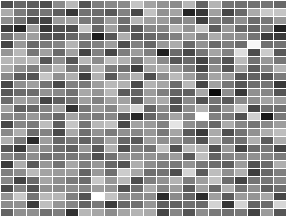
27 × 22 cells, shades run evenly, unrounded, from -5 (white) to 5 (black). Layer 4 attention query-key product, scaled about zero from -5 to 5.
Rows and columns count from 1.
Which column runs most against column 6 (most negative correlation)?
7
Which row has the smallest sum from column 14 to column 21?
16
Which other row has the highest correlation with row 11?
13
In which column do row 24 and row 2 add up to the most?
15
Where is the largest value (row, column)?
12, 17
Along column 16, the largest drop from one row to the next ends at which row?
4
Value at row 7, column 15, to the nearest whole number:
2
